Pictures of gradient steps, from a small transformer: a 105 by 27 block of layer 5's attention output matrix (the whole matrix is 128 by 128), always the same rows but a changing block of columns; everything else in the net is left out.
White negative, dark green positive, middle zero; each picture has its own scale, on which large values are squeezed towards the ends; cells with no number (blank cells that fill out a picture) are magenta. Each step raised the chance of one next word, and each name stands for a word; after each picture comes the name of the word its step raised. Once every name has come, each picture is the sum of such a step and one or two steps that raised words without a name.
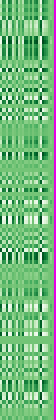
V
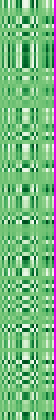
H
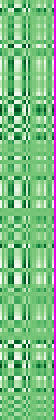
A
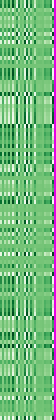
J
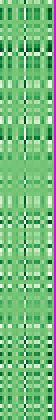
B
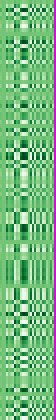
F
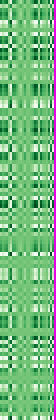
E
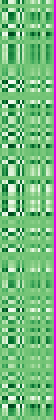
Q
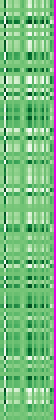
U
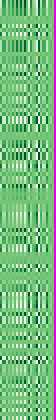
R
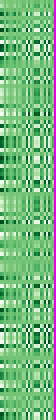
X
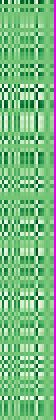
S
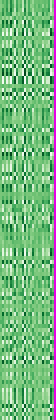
U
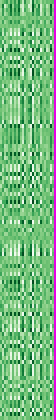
J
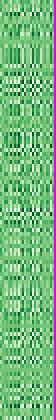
Q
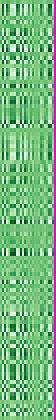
J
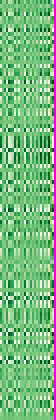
X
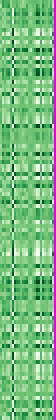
J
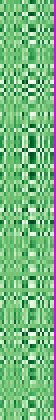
X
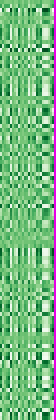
A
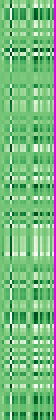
E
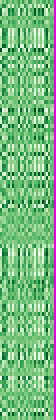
A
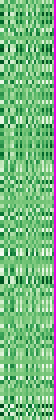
Q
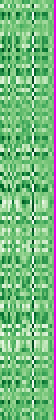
V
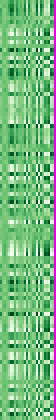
J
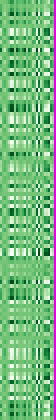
S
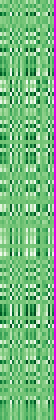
J
